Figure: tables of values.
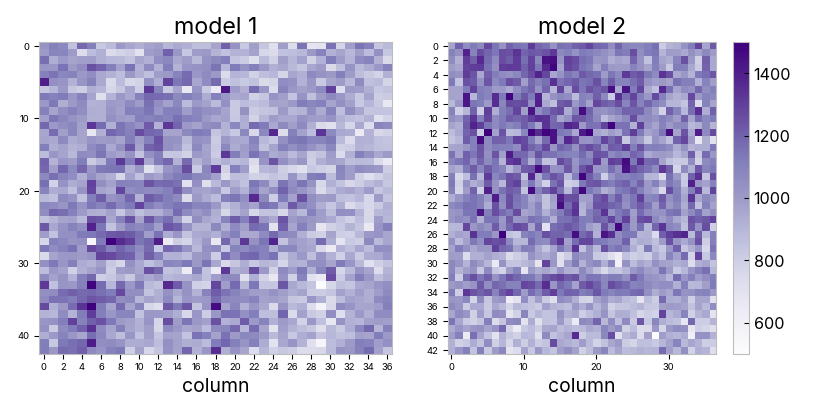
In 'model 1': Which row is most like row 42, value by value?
17
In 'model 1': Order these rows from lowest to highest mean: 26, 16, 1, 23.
1, 23, 16, 26
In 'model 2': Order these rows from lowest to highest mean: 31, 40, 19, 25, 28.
40, 31, 28, 19, 25
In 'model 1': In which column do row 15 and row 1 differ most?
19
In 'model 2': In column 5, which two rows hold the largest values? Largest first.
12, 20
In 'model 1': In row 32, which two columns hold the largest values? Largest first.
30, 5
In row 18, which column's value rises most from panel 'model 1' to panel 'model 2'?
34
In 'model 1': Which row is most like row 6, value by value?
31
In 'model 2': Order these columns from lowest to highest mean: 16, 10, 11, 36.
36, 10, 16, 11
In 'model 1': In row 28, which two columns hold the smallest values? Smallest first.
30, 29
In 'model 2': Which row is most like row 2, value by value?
3
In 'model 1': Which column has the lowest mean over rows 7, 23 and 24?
34
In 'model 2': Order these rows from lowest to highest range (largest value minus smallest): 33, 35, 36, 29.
36, 33, 35, 29
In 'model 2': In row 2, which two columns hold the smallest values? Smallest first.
34, 27
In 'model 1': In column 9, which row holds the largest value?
27
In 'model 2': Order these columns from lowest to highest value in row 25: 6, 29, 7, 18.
7, 18, 6, 29
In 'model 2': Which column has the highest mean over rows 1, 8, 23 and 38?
9
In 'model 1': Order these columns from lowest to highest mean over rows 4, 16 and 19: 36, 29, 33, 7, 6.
36, 33, 29, 6, 7
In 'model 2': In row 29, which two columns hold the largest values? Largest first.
34, 32
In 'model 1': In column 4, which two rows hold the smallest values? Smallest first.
1, 6
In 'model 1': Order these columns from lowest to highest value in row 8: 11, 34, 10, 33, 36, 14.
36, 33, 34, 10, 14, 11
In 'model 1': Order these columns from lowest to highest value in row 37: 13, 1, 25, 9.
1, 13, 9, 25
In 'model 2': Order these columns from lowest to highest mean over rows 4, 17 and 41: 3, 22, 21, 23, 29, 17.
21, 17, 23, 22, 3, 29
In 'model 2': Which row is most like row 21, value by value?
22
